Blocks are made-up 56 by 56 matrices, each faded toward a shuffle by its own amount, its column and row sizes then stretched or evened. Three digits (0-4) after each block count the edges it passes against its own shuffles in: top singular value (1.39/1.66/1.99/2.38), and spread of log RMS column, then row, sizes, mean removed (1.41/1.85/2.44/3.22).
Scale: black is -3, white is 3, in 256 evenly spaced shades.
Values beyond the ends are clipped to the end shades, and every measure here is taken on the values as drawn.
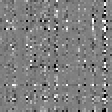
3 4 2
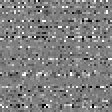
1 0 4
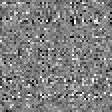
2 1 3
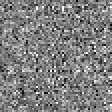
2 1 1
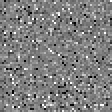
0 0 1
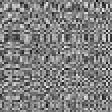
4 2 2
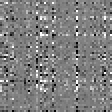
3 4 3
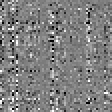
2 4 2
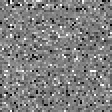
0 0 2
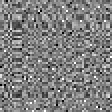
4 0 0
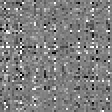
3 3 2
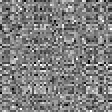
4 1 2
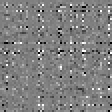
2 3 3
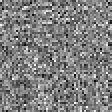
3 2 0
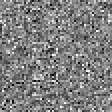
2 0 0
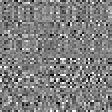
4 1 4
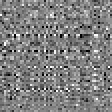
4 1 3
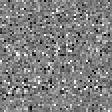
1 0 2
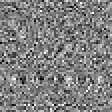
3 0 1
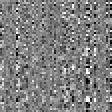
3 4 0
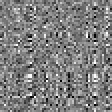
4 3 2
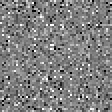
0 2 1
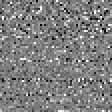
1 0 3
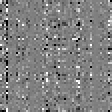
3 4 2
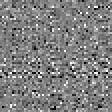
3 1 2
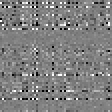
4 2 4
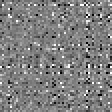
2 3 3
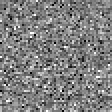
0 1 0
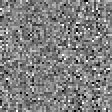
0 2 0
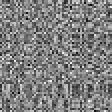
4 1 1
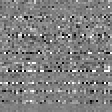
3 0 4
